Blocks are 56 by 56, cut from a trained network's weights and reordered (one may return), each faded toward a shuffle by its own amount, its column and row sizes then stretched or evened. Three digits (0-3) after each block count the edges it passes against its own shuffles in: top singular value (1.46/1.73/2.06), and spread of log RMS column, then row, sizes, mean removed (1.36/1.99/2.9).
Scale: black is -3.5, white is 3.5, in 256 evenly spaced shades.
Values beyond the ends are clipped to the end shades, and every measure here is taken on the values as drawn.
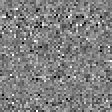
0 0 2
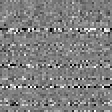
3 0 3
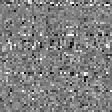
2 1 2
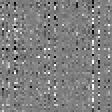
1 3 1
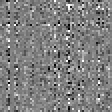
1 3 1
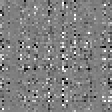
2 3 2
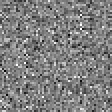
1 1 0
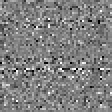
1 1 2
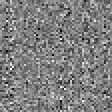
1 2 0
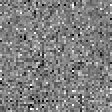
0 2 1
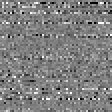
1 0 3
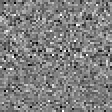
1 0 2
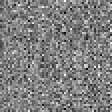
3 2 0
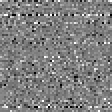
2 0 2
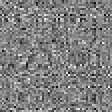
3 0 2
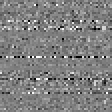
2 0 3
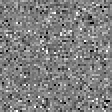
0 1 1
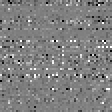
0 1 3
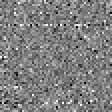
0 1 1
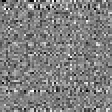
3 1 2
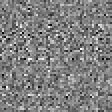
2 1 2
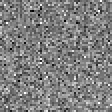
0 1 0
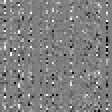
0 3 1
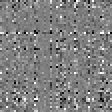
2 3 2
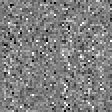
0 2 0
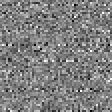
2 0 2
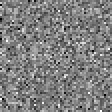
1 0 0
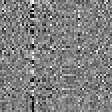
3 2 1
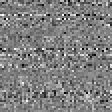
1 0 3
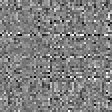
3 2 2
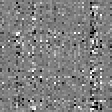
0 3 2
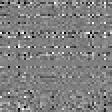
2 1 3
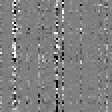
2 3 1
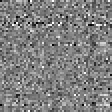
1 1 2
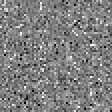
0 1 0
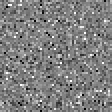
0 0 1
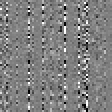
3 3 0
